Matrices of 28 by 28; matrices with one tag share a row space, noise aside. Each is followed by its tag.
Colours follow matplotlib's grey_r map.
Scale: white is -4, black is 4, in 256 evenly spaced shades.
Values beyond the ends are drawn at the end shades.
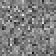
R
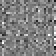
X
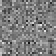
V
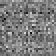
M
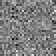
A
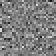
V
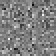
R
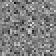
R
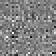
A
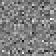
R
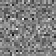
A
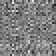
A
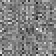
V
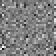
X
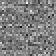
M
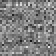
M
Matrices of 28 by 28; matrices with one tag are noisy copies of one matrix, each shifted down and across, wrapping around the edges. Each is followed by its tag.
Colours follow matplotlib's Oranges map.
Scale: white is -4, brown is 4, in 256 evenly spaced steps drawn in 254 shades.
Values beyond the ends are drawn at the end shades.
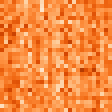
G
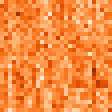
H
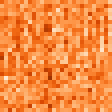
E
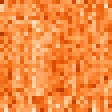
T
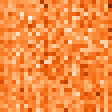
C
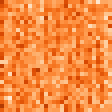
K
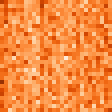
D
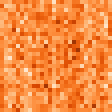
G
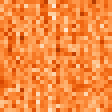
K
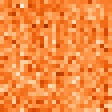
C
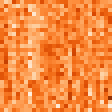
T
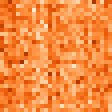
D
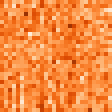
E
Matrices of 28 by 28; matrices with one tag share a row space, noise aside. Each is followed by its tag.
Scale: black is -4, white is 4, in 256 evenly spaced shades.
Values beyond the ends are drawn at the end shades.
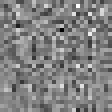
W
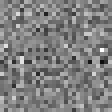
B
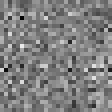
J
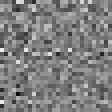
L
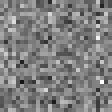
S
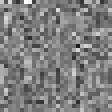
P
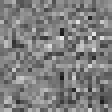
W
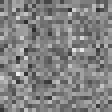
L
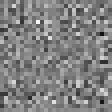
B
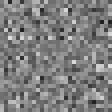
J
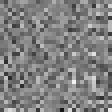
J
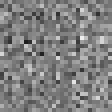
P
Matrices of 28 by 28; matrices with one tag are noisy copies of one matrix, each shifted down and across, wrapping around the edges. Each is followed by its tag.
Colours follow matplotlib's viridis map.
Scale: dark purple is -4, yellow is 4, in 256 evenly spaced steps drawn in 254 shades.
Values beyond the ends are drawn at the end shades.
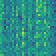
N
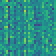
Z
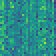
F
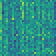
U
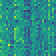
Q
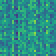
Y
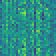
F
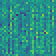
U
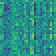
Z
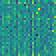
U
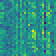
F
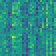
Q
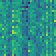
Q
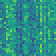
Q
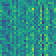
F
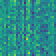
F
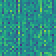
U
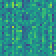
Z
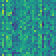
Z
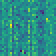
Z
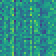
Z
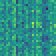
Z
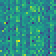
N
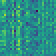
F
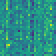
Y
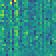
F
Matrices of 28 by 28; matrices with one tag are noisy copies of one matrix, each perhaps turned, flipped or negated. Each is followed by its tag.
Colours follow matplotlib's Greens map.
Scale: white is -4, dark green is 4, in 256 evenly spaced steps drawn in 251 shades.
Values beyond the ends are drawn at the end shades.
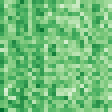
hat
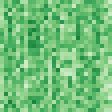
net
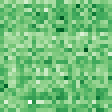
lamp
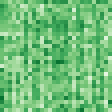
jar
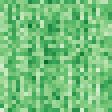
jar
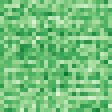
jar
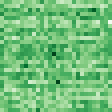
jar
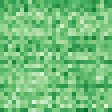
net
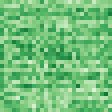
jar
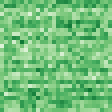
jar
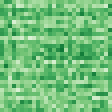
jar
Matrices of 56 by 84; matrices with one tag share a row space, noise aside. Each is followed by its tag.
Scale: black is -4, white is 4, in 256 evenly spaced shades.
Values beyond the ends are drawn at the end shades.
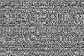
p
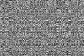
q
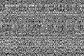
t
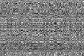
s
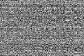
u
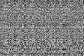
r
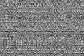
t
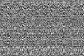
r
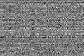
p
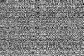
p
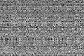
t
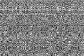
q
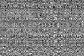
s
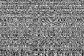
s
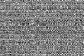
p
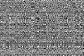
p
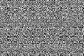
r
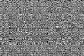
q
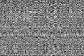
s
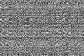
q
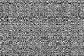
q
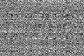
u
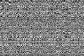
q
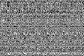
r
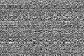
u
